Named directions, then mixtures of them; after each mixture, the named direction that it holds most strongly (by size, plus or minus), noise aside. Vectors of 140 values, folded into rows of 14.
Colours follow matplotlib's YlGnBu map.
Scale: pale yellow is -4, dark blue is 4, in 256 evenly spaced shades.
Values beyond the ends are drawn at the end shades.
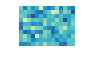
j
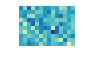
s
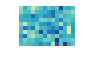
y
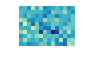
s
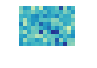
y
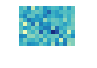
s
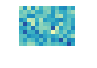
s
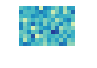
j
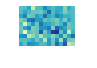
s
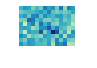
s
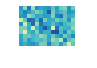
s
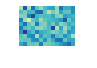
s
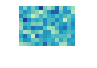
j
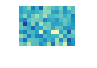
s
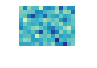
j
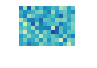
s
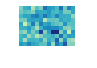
y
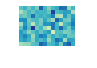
s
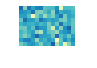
y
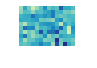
y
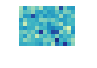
y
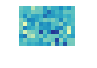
y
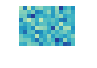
s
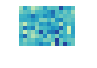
y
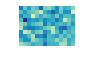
j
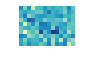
s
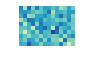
s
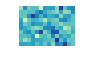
j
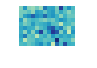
y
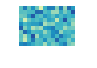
j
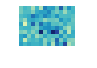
y
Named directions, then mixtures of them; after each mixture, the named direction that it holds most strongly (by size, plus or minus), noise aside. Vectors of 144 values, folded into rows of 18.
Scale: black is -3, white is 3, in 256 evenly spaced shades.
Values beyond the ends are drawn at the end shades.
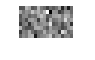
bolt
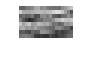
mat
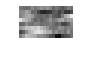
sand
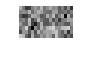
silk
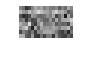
silk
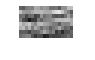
mat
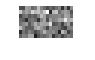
bolt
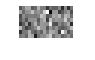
bolt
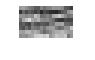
mat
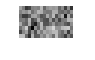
silk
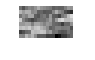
sand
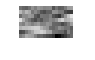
sand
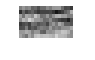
mat
